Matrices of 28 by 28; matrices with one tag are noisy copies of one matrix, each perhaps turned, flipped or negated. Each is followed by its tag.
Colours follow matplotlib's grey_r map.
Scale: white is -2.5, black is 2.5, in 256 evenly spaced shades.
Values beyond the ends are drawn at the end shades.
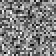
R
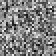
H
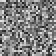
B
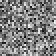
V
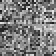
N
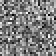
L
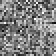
N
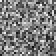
L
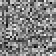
B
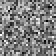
L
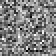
H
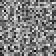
B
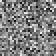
V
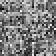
N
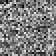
B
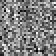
B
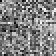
N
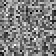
B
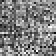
N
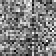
N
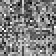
N
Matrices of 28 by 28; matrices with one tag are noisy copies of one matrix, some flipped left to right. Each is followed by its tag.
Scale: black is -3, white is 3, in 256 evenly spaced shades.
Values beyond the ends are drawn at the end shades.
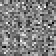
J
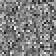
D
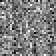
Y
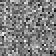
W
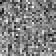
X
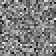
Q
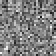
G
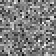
Q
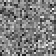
Q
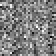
Y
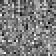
G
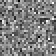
Q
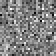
G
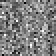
Y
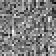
X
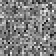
D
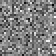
W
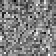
G
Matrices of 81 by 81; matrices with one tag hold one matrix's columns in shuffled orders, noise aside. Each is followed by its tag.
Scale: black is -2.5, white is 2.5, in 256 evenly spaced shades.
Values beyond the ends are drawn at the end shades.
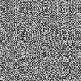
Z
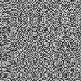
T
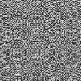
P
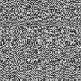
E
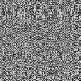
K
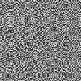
T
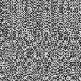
Z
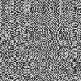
Z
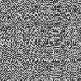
E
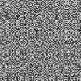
P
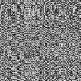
K
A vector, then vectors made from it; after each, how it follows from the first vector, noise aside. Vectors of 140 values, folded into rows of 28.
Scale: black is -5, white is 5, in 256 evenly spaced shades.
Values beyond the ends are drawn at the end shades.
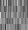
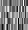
wrapped around, negated, scaled up.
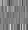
reversed, partly zeroed.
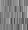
reversed, partly zeroed.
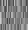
copied.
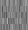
wrapped around, negated, shrunk.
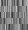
negated.
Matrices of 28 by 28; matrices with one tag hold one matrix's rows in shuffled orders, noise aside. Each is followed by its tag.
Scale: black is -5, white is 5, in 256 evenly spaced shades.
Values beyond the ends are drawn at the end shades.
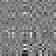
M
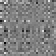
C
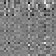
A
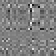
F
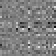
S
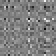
A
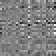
S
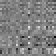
S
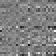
S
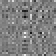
M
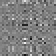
M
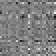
S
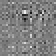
M
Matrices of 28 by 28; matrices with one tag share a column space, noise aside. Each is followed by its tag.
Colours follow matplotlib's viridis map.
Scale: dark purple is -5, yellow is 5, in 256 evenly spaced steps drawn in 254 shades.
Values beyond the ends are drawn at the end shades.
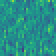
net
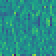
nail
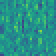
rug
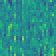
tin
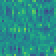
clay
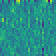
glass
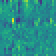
glass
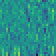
clay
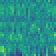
clay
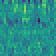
glass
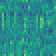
nail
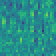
rug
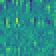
glass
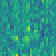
tin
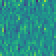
net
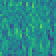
tin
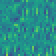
clay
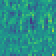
rug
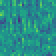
rug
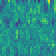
glass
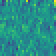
net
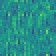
nail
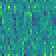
nail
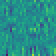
clay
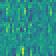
clay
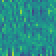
clay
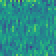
net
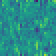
net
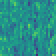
tin
